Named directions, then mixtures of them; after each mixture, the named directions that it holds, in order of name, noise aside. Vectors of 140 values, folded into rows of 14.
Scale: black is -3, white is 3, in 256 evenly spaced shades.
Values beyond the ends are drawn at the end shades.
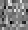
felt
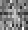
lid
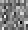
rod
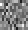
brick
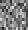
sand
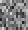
sand.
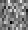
felt, sand.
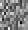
brick, rod.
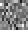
brick.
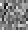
brick, felt, rod.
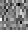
brick, rod, sand.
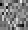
brick.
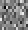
felt, rod, sand.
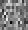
brick, felt, rod.
